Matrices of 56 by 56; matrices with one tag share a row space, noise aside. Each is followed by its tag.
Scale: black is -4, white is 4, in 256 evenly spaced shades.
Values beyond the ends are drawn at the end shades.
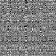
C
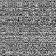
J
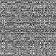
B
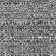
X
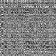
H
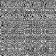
H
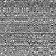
X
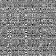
C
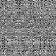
B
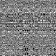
J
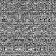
B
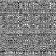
J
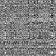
X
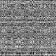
B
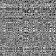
J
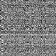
H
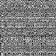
H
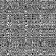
C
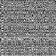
H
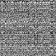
X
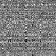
C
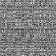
B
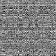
J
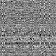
B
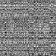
X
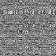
J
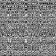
C
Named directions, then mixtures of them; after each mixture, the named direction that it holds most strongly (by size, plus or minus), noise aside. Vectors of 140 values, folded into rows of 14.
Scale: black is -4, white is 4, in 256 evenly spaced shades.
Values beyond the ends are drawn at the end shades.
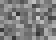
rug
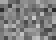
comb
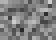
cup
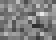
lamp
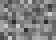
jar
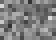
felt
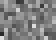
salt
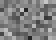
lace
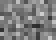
lamp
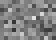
comb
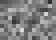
cup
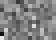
salt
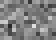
felt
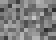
comb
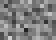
jar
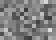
lace
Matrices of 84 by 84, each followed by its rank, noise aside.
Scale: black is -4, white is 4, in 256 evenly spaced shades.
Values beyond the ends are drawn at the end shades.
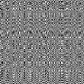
three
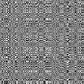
three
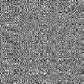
seven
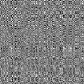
four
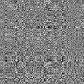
six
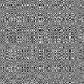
four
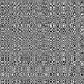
three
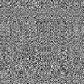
six
